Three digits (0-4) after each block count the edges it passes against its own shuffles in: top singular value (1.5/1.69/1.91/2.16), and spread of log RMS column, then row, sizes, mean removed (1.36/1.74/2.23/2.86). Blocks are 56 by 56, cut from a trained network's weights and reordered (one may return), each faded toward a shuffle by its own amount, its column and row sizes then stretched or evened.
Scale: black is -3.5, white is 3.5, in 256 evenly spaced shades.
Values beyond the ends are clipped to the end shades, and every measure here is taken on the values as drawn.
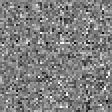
0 2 1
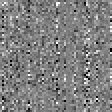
0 4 1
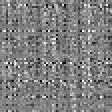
2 2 4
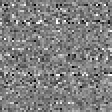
0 1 3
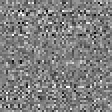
2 2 3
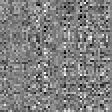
3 4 0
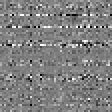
3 2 4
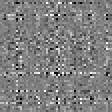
3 3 4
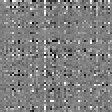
2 3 4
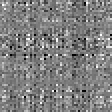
3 1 4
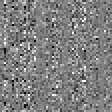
0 4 0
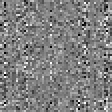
3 4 1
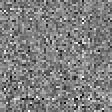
0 2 2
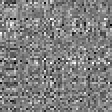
3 2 3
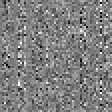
0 4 0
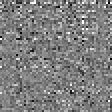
2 2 3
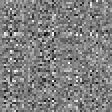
3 4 1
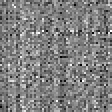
2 0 3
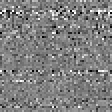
1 1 4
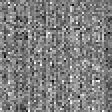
3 1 1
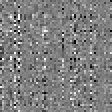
3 4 2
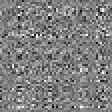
3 3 3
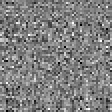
2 2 2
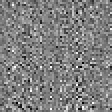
3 4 1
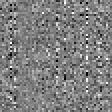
1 4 0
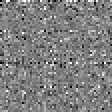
1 3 3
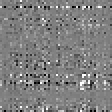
2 3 4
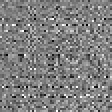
2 1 4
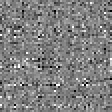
1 2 3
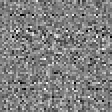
1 1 3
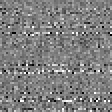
0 0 4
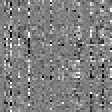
3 4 2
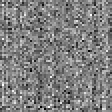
1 1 1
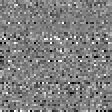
0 0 4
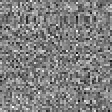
3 2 0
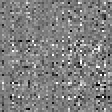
0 4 3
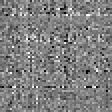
1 1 3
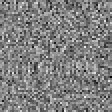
2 0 1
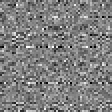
4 2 3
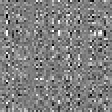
2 4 2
